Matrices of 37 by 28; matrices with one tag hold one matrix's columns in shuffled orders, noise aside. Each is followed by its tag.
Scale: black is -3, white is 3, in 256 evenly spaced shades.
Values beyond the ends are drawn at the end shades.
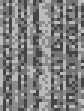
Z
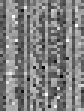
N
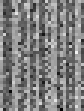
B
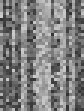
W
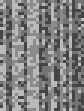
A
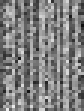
Z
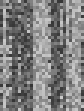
A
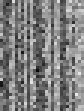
W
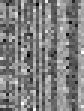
Z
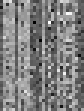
B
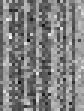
B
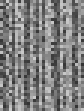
N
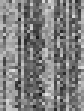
W
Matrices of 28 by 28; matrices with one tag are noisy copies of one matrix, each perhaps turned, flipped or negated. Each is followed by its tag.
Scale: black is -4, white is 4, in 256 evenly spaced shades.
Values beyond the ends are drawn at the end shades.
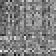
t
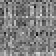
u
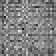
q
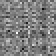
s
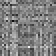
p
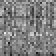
u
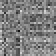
t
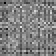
q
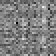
s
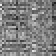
u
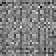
q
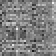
u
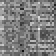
u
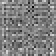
q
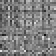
t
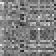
u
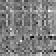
t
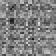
s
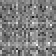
s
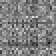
s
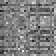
u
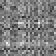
s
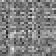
s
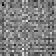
q
